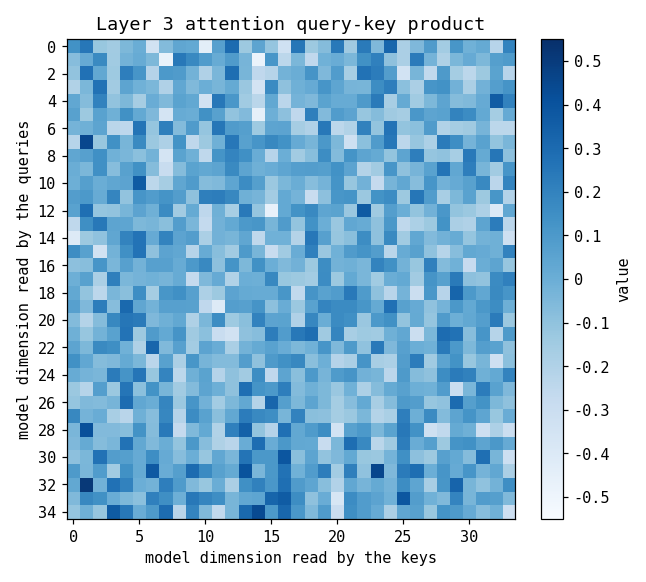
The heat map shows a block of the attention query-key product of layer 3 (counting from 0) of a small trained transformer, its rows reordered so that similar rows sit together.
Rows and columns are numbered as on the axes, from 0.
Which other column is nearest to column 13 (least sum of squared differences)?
16
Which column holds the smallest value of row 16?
30
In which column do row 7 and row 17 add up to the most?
1
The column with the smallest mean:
10
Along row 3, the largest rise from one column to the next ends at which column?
15
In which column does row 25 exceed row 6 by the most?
4
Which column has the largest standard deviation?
14
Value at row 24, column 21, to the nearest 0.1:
0.1
